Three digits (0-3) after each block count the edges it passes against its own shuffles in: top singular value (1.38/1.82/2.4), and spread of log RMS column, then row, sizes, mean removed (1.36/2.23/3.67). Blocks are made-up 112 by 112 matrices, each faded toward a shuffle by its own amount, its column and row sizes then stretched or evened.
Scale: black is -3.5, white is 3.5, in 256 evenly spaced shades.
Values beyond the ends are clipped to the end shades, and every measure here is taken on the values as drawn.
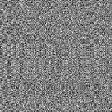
3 1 1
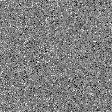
1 1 0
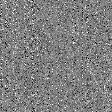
1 2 0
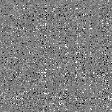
1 2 2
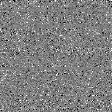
0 1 2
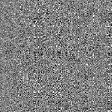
2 2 1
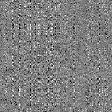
3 2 1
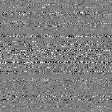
2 0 3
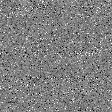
0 0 1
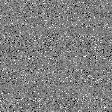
0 0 2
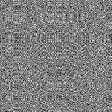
3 0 0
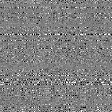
3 1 3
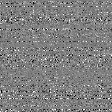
0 1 3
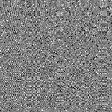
3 0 1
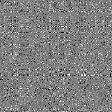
3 1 2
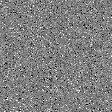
1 1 1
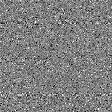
2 0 1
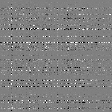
2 2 3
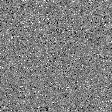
0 0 1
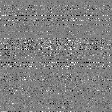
1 1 3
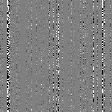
3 3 0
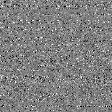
0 0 2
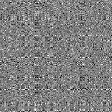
3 1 2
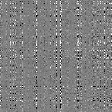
3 3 2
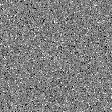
1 0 1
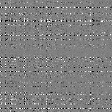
3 2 3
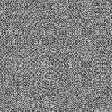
3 0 0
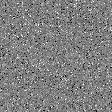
1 0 0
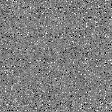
0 1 2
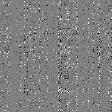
1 3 2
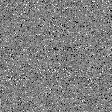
1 0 1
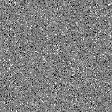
2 1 0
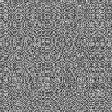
3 1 0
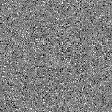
2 1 0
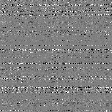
2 1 3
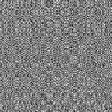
3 1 0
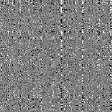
3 2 2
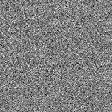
2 0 0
